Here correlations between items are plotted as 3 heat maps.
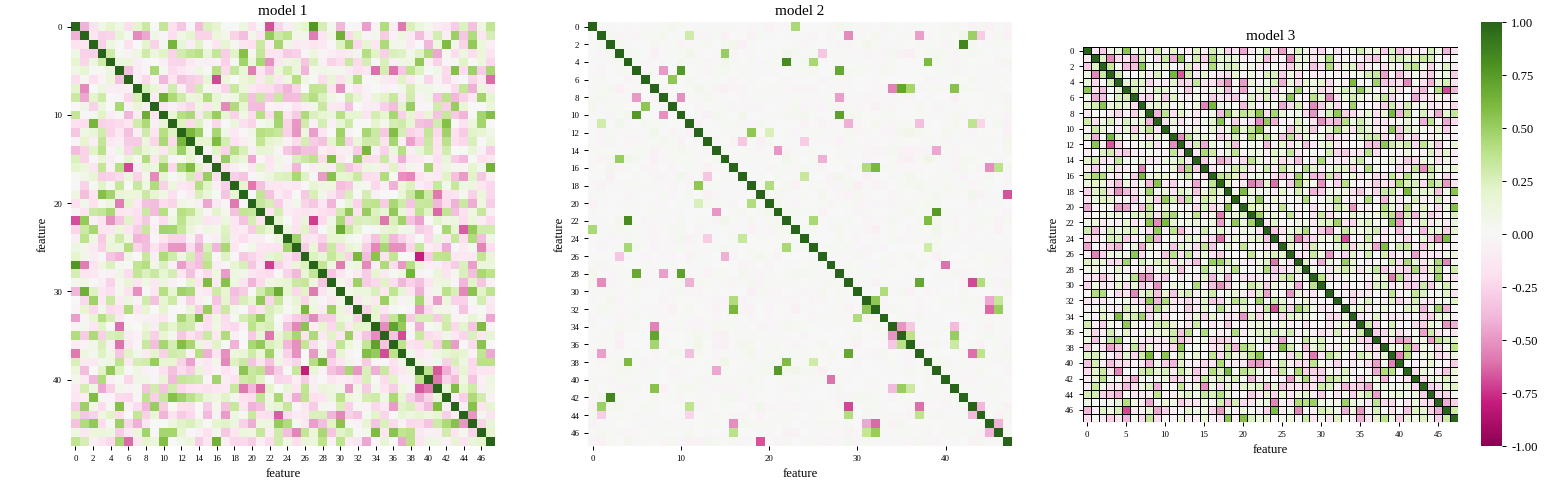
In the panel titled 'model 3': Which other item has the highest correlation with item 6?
26
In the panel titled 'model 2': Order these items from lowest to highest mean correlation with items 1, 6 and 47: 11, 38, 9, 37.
37, 38, 11, 9
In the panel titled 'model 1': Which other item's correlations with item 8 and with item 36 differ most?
20
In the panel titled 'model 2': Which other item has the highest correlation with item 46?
32
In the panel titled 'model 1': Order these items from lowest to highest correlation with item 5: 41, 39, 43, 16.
41, 39, 16, 43
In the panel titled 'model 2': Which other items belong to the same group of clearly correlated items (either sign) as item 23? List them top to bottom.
0
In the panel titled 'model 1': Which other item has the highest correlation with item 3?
19
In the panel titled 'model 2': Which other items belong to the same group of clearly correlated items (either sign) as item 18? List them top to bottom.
12, 20
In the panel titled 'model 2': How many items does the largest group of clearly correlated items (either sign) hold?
6
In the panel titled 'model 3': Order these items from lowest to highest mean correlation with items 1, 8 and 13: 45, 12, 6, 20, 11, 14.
6, 45, 11, 14, 20, 12
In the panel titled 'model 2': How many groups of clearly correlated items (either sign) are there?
15
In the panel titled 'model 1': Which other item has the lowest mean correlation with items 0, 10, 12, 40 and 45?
6
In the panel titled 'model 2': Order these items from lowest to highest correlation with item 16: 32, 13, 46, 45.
45, 13, 46, 32
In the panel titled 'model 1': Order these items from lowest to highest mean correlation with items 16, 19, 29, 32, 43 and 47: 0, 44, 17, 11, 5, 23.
44, 11, 17, 0, 23, 5
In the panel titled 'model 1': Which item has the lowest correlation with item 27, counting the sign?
22
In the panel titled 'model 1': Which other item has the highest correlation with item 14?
33
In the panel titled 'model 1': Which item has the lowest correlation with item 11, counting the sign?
25
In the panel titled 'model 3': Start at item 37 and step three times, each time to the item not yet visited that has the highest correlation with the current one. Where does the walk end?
7
